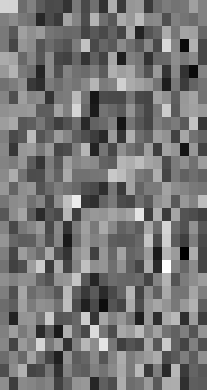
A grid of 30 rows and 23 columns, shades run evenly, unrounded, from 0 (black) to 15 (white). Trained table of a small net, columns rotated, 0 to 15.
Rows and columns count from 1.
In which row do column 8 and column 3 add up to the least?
19
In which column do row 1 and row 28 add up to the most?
2
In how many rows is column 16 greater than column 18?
14
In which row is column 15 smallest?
16
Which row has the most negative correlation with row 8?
7
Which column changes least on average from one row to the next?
1
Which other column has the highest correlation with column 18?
8
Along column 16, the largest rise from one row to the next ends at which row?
26
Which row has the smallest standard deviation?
15
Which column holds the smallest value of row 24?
12
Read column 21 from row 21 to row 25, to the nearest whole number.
6 7 7 9 3
